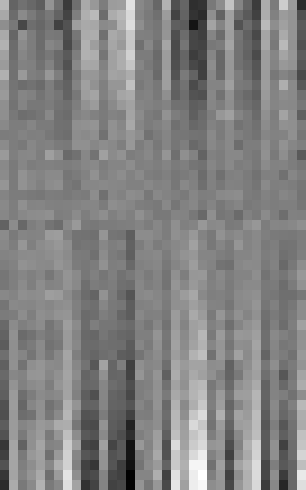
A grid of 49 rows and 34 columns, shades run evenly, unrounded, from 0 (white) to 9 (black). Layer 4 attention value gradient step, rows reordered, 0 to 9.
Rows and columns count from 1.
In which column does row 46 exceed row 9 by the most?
15
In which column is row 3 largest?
22
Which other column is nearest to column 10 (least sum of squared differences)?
30
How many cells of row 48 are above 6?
10
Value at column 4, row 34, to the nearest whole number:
5
